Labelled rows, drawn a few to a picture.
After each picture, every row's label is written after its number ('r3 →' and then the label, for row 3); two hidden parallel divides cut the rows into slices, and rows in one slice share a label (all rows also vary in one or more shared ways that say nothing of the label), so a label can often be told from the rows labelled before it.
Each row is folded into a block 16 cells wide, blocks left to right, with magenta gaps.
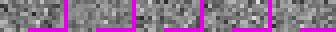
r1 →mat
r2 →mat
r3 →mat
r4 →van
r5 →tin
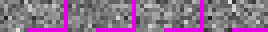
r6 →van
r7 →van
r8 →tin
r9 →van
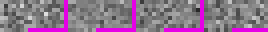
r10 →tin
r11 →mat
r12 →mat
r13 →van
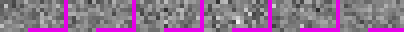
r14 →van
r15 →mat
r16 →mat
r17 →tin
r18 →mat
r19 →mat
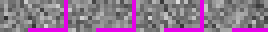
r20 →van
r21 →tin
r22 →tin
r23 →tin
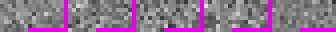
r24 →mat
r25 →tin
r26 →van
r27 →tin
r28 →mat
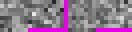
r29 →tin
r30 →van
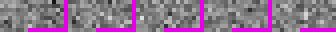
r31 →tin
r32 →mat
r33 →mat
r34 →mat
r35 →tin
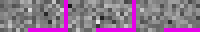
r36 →van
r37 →van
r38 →mat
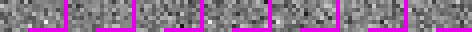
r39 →mat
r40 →van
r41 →tin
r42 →van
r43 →van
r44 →tin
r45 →tin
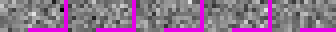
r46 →tin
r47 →van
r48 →van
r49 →van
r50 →mat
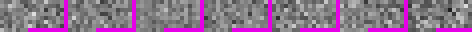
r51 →tin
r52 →mat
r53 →mat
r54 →mat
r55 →van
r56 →tin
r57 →van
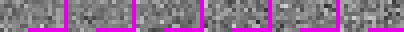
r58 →mat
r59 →mat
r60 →mat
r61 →tin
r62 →tin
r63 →tin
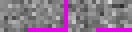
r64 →mat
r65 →mat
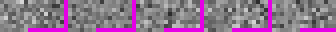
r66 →tin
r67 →mat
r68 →van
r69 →tin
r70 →tin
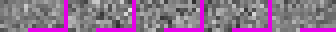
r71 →mat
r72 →van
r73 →van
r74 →van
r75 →mat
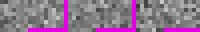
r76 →mat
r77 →mat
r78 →van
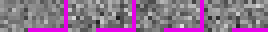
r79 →mat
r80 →tin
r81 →van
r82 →van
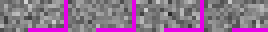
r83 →van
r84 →mat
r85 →mat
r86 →van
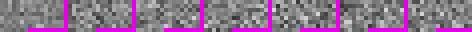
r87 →mat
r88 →van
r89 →tin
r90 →van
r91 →tin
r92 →van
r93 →mat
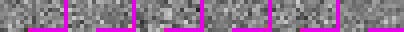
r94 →van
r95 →tin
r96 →tin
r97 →mat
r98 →van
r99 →mat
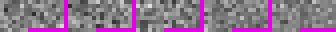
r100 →mat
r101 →van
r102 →tin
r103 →mat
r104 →mat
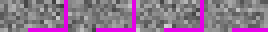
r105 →tin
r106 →mat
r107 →tin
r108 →mat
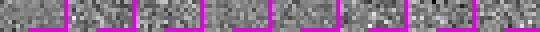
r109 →mat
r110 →tin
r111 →van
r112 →mat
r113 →mat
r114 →tin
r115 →tin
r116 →van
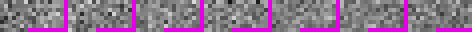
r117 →van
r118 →tin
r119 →tin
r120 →tin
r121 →mat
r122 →tin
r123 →mat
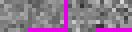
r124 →mat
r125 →van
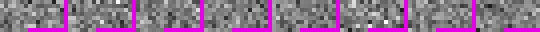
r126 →tin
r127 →tin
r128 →van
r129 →tin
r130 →tin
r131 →tin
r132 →tin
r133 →van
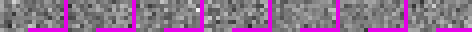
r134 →tin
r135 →van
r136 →van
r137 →tin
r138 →mat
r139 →mat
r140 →mat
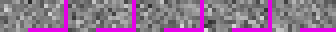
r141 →mat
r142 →van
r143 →van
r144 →tin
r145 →mat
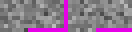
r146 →mat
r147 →mat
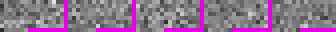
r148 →van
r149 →mat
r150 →tin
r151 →mat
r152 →mat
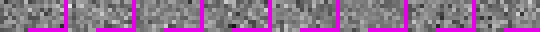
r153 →van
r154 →tin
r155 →mat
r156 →van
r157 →tin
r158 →mat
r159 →van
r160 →van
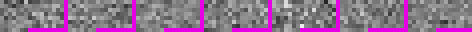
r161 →van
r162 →tin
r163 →mat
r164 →van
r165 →tin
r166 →mat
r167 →mat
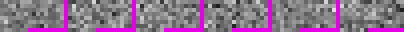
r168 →mat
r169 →van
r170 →tin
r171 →van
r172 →van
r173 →tin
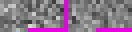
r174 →tin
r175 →mat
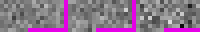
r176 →mat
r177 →mat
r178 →tin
